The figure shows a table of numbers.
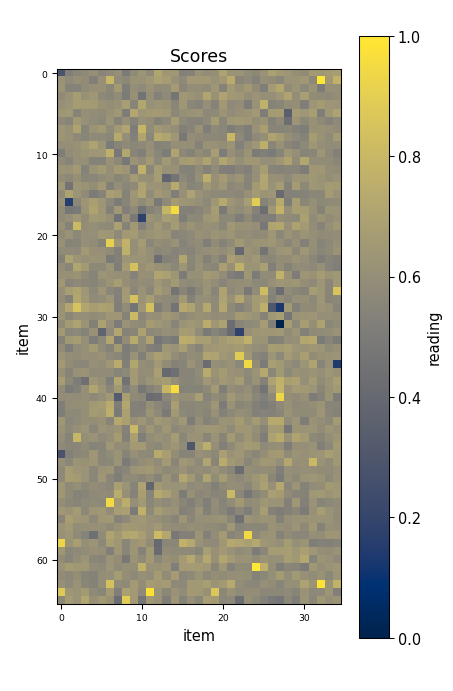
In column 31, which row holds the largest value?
48
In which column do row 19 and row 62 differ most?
2
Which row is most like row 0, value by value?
47
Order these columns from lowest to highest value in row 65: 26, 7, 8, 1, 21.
7, 26, 21, 1, 8
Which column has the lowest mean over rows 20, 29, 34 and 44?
27
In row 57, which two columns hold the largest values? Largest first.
23, 12
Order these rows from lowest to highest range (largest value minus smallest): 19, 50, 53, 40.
50, 19, 53, 40
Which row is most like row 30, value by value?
44
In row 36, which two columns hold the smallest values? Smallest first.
34, 18
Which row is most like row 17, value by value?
39
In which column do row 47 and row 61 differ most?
24
